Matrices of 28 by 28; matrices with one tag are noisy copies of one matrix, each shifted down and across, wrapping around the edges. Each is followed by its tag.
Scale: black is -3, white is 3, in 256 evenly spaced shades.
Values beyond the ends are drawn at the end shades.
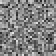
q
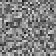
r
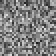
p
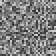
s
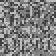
q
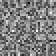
q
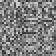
s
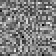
s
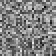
q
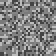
r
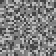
r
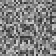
p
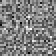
s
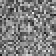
p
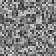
r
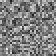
r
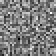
q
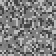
p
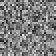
p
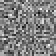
s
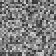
s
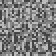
q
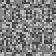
q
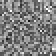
q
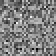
p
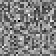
q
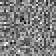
s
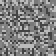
s
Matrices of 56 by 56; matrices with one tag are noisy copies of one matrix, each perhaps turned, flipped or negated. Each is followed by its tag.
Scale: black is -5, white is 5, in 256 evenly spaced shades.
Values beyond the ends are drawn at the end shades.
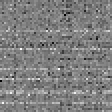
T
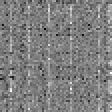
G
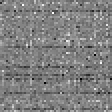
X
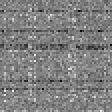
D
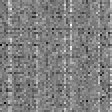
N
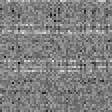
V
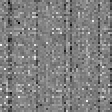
N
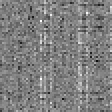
V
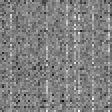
X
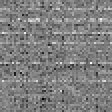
T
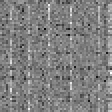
G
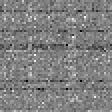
D
